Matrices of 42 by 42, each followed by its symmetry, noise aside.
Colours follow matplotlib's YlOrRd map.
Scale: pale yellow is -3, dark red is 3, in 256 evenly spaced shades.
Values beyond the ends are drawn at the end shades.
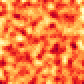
no symmetry.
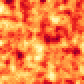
antisymmetric.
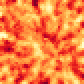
antisymmetric.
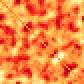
symmetric.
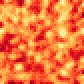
no symmetry.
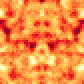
mirrored left to right.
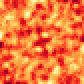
same after a half turn.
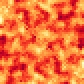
same after a half turn.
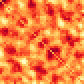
symmetric.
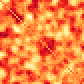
symmetric.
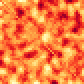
no symmetry.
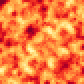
symmetric.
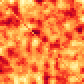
no symmetry.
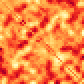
symmetric.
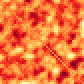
symmetric.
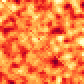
no symmetry.
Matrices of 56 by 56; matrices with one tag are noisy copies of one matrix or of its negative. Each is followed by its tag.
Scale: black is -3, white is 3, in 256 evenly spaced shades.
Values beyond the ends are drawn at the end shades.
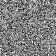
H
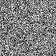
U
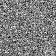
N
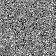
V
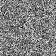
V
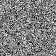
U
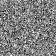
U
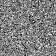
N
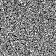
N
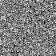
H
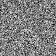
N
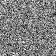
H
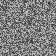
H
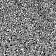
N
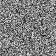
V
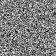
H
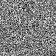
H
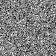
U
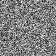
V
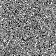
V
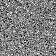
N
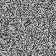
V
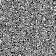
H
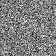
V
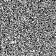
N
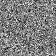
V
